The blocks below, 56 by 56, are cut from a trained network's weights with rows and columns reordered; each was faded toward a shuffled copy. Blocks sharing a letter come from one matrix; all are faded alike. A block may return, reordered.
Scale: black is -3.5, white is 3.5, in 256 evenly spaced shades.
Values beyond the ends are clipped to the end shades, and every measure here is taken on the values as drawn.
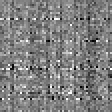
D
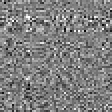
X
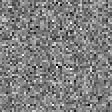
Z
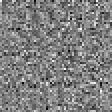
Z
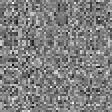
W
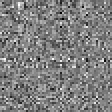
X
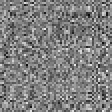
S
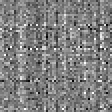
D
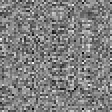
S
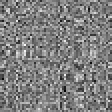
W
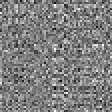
W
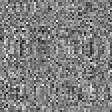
S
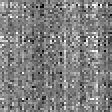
D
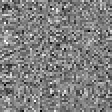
Z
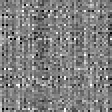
D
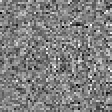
Z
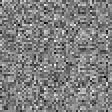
S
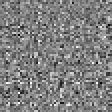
X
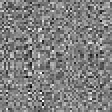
S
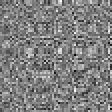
W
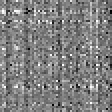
D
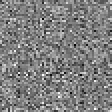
Z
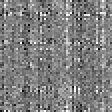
D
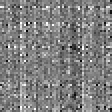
D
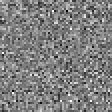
Z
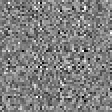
X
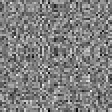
S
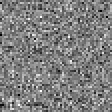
Z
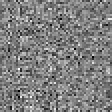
Z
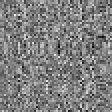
S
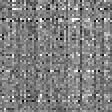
D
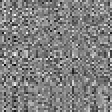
S
